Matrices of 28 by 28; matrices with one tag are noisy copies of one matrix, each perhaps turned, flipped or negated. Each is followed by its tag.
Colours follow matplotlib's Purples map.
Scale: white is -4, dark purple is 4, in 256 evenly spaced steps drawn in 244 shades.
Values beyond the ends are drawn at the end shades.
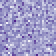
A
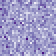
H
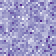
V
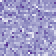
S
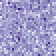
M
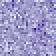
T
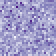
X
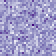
V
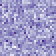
V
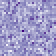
V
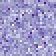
V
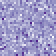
V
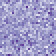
T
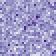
M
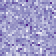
M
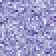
M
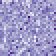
H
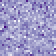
H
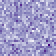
V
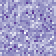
V
